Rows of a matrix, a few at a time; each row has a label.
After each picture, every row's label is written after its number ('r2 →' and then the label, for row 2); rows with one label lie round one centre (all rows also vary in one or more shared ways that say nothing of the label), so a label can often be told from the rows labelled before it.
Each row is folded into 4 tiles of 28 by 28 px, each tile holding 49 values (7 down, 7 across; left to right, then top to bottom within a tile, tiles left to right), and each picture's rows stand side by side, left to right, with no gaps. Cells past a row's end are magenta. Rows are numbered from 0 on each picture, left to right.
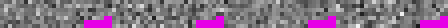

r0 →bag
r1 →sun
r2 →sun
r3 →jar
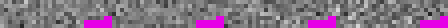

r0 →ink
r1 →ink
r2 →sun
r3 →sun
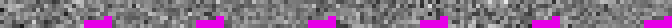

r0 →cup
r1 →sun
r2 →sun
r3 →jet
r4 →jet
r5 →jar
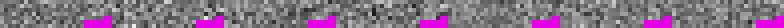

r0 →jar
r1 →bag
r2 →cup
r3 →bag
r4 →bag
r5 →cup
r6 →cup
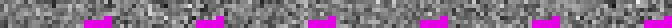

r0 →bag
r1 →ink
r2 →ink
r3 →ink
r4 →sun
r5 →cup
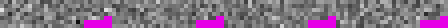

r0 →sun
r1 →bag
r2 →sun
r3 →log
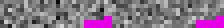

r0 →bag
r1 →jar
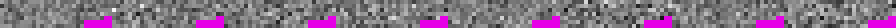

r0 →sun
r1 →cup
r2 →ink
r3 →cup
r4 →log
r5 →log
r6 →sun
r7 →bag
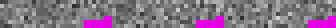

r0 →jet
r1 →ink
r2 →cup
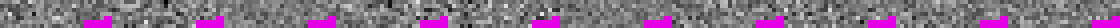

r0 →sun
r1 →ink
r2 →cup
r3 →ink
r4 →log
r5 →bag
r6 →cup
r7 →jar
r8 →jet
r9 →cup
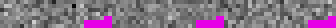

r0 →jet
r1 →bag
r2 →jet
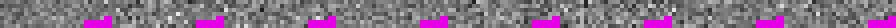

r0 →ink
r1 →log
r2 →bag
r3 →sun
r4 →sun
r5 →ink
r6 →ink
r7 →cup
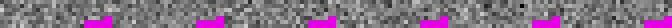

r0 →sun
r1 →sun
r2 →ink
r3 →jet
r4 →jet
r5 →bag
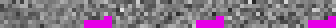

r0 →ink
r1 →log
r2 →bag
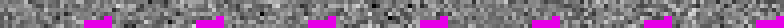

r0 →ink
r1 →jar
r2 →sun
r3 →sun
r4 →bag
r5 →log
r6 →cup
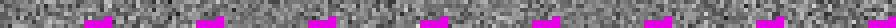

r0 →ink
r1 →log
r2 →jet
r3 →jet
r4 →ink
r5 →cup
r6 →log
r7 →jet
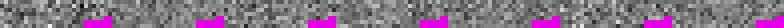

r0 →jet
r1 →log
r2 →cup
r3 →log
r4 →sun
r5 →cup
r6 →bag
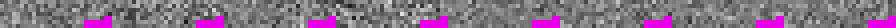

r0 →cup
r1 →sun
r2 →bag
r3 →bag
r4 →cup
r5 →bag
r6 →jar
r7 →cup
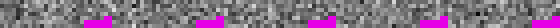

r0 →ink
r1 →jar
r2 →cup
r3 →cup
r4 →jar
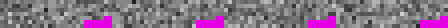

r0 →bag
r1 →jar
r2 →log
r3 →jar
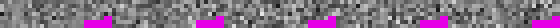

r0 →sun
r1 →log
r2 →log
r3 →jet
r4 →ink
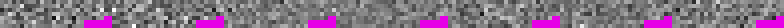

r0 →sun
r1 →ink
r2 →sun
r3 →sun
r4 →log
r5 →jet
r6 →bag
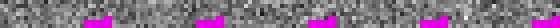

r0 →sun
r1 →ink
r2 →cup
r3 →sun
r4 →bag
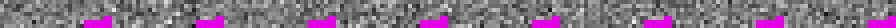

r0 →log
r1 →sun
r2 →bag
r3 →ink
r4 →ink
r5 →cup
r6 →log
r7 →cup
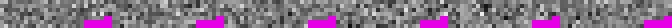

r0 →jar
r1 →log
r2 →cup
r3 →sun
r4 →ink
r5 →ink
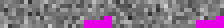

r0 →jet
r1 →cup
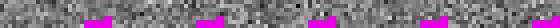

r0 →bag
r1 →log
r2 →log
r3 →bag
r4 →jet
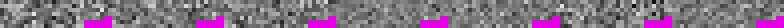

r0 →bag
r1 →cup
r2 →cup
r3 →cup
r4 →sun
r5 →ink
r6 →jar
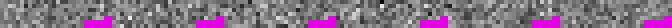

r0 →log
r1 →log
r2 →jet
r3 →log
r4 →cup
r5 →jar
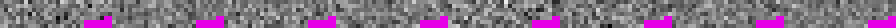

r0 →cup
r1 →bag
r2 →log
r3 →bag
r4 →bag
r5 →log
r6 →jet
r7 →log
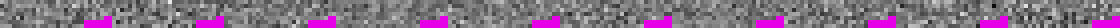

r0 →bag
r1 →bag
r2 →log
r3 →sun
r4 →jar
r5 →cup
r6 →log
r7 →jet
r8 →cup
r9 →bag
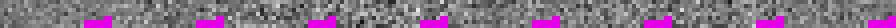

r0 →sun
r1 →log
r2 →sun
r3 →ink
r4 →jar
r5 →log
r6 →cup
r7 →log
